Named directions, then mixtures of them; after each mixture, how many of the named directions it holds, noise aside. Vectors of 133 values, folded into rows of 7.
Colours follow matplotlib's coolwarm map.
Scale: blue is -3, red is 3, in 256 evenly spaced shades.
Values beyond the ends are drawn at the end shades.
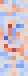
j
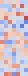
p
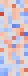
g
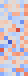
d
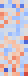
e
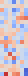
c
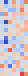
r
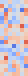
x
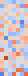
three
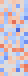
four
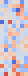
four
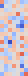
four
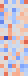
four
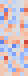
one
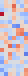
one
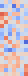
two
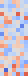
two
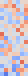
four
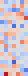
three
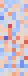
two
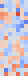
two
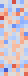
four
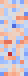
two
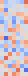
four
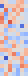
one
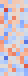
one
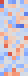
four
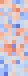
two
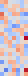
two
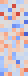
two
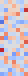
four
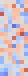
one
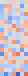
two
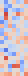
four
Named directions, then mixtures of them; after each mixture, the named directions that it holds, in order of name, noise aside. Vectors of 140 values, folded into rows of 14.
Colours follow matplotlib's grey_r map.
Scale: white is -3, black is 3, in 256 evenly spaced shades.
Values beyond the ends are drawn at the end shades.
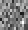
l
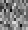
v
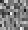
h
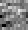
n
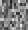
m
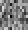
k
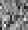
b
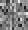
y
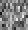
b, k, l.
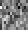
b, h.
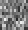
b, h, l.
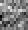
l, n, v.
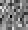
b, k, y.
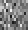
v.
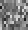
b.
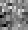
k, n.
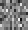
y.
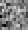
n, v.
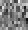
k, l, y.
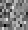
h, n, v.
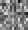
y.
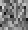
k, y.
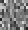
h, l, v.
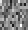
m.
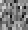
b, k, l.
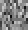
b, k, y.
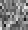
b.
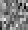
b, m, y.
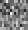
h, v.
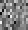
b, k, v.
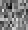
m, v.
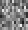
l, n, y.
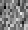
l.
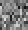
b.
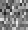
h, m, v.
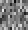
k, y.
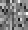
y.
